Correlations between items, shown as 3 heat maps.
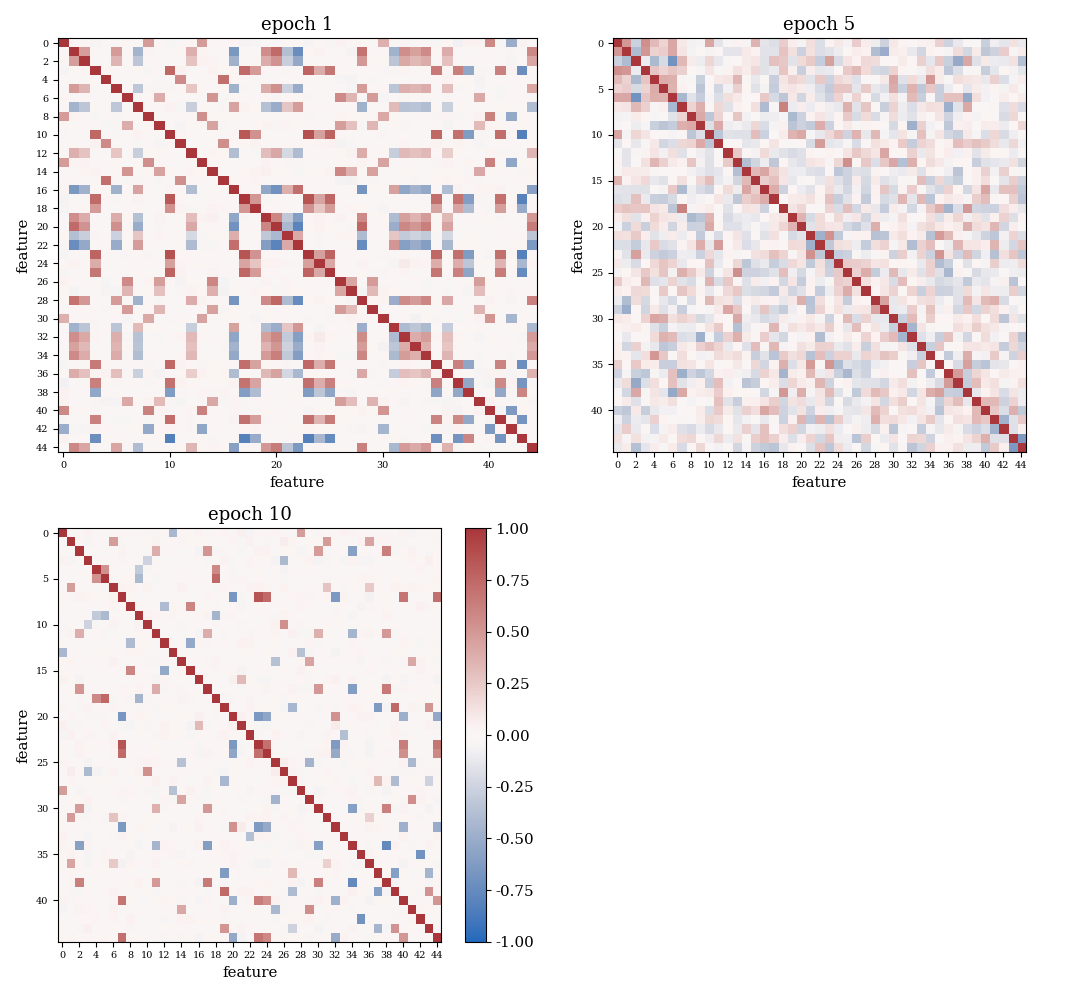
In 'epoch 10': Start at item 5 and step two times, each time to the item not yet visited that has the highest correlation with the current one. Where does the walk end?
4
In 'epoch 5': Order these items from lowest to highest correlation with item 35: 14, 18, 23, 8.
14, 8, 18, 23
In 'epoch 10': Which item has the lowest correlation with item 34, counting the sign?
38
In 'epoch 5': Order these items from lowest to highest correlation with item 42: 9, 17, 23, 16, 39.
39, 9, 17, 23, 16
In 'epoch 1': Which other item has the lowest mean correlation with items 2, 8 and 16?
42
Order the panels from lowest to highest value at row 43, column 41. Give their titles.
epoch 1, epoch 5, epoch 10
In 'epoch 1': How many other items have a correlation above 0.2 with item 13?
4
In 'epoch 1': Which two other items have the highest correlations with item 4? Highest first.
15, 11
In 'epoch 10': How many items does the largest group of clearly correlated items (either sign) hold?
7
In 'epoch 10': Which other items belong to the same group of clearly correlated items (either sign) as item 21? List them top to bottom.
16
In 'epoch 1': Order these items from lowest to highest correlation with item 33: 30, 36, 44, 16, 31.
16, 31, 30, 36, 44
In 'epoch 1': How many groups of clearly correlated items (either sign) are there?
5
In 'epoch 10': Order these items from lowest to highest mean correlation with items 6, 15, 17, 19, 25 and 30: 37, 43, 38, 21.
37, 21, 43, 38
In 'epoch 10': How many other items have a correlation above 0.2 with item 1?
3
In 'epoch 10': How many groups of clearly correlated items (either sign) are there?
12
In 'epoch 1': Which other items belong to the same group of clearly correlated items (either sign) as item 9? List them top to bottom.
6, 14, 26, 27, 29, 39
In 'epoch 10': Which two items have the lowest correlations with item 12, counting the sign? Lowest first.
15, 8
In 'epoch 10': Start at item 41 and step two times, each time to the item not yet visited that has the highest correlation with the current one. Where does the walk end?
14
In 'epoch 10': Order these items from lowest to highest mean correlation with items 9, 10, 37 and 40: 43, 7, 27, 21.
43, 21, 27, 7
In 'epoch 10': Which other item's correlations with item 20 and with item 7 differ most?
23
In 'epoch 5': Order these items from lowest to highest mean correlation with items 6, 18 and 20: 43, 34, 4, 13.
13, 43, 34, 4
